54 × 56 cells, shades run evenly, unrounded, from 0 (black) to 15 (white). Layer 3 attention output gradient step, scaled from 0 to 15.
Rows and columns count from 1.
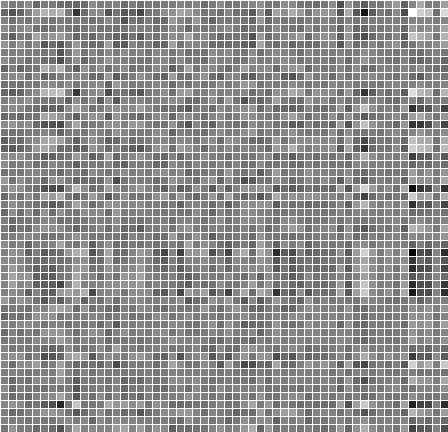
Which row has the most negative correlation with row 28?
10
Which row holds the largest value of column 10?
51
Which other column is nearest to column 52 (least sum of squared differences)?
56
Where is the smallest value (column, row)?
52, 32
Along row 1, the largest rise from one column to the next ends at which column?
44
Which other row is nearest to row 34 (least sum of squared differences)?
26
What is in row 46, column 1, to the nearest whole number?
8
